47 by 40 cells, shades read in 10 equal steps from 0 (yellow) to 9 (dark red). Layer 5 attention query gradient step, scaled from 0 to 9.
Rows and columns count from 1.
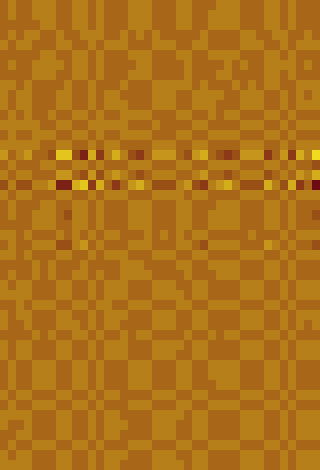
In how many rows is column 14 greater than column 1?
2
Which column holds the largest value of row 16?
11
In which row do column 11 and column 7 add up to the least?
19
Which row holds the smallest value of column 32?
16
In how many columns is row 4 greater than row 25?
14
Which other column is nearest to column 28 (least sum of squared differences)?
17
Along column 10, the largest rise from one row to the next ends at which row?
20
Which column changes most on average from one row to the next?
40
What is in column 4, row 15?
4
